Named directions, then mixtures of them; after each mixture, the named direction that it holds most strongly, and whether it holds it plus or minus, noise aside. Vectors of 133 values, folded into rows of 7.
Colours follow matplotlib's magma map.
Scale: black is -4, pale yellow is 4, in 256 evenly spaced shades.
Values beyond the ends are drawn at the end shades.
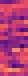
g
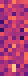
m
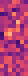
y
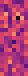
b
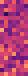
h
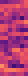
g, plus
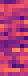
g, plus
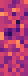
y, minus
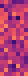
m, minus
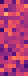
h, minus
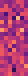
b, minus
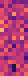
m, minus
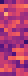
h, minus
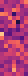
y, minus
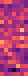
g, minus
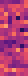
g, plus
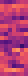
g, plus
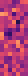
y, minus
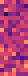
h, plus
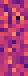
b, plus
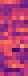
g, minus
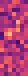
y, plus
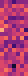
m, minus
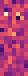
b, plus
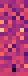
m, minus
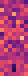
m, minus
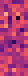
b, plus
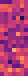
g, plus
